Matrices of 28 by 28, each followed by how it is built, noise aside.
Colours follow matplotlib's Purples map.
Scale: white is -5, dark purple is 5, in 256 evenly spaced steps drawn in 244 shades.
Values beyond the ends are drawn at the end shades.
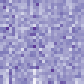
low rank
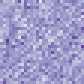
Hankel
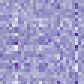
low rank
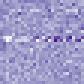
uneven rows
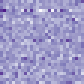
uneven rows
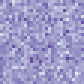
repeating columns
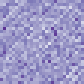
Hankel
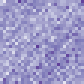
Hankel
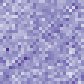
Hankel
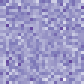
low rank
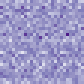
repeating columns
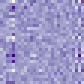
low rank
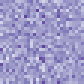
low rank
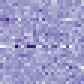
uneven rows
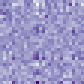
low rank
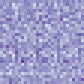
repeating columns
